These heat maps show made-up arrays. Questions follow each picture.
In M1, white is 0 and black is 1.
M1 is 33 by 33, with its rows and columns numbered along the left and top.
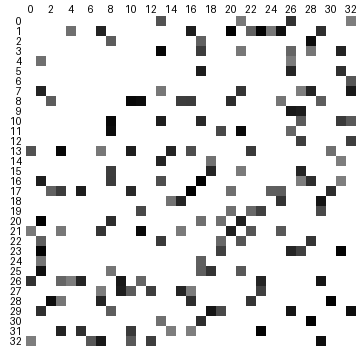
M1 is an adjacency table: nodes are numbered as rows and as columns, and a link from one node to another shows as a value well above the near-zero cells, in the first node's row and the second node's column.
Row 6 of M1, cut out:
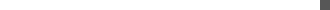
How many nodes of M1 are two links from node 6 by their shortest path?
5
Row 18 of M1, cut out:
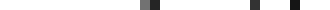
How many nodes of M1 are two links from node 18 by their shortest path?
10
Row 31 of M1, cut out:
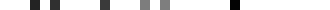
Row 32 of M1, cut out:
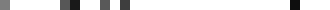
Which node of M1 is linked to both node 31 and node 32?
node 10
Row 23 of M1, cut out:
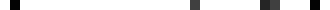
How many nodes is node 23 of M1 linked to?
5
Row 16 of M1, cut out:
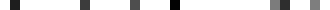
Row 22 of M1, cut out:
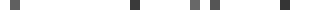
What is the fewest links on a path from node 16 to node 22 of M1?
2
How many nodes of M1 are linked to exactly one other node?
1
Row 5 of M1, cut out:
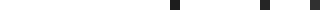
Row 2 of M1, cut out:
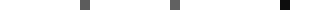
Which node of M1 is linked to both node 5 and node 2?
node 17
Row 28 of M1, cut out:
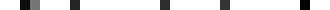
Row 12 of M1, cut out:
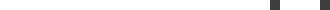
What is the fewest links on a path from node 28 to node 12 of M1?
3
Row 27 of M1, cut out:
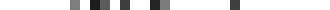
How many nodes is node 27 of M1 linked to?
7
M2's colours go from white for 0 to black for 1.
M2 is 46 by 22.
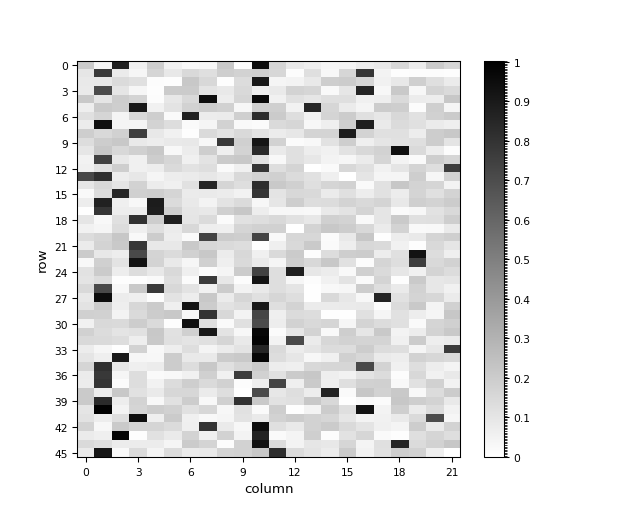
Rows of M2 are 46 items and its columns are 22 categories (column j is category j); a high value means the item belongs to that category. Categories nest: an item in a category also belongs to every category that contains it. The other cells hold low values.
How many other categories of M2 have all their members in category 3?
5
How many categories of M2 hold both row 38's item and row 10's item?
1
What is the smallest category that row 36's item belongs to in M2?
9
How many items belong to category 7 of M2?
7
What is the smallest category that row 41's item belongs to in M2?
20
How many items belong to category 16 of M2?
5
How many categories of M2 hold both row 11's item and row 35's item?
1
